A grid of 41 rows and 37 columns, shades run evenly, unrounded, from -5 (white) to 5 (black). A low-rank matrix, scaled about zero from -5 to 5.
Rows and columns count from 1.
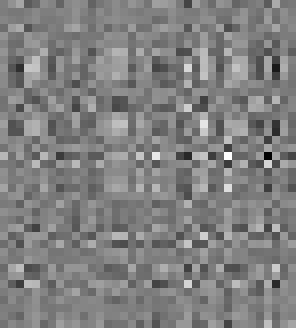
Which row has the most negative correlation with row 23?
38
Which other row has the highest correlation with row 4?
34
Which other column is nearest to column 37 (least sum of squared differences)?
23
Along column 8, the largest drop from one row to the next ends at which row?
21
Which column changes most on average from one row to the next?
24
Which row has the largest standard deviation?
20
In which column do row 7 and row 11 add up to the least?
29
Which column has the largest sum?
35
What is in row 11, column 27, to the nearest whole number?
0
